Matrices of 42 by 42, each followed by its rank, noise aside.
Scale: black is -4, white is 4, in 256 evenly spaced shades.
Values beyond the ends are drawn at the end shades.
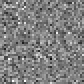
eight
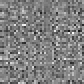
six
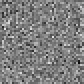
twelve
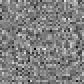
eight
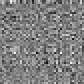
six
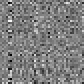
four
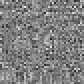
eight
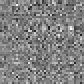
six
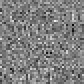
eight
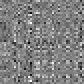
four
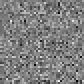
eight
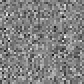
twelve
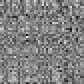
six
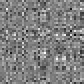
four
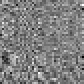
six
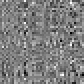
six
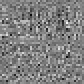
six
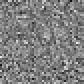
twelve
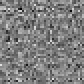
six
